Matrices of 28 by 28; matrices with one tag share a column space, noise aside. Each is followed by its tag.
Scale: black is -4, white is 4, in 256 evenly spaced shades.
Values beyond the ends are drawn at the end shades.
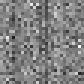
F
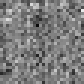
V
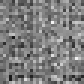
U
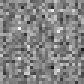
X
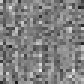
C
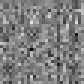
X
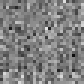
C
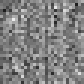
V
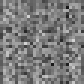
X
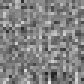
C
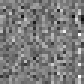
X
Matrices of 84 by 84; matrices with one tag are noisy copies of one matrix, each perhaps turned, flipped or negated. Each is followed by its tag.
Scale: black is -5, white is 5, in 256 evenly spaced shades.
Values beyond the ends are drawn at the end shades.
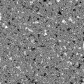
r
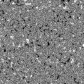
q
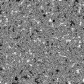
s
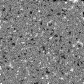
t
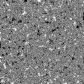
r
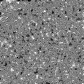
t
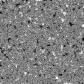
r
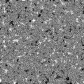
s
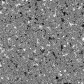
r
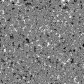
q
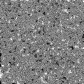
t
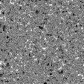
q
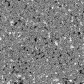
q
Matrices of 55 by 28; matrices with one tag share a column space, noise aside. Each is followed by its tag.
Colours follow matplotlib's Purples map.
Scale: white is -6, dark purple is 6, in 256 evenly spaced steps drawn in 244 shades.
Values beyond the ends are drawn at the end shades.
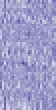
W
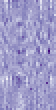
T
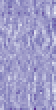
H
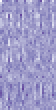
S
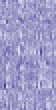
W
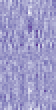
H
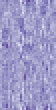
H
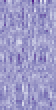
S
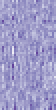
W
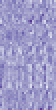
W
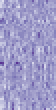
W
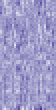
H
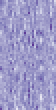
H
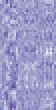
W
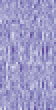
W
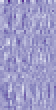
S
